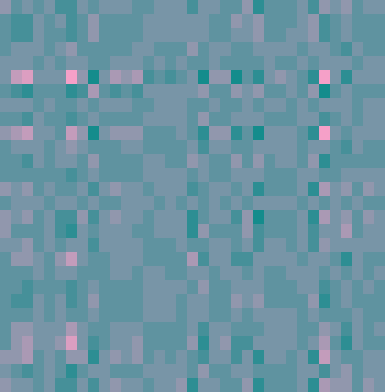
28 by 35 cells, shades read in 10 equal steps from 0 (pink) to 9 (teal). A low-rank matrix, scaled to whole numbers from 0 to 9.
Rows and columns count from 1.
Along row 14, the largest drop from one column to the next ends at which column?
30
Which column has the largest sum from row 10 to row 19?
24
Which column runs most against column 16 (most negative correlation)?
7
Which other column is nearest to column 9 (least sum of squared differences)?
22
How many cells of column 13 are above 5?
14
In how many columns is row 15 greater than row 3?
9
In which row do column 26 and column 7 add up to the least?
6
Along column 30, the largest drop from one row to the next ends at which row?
10
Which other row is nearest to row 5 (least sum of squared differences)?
8
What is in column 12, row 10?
4
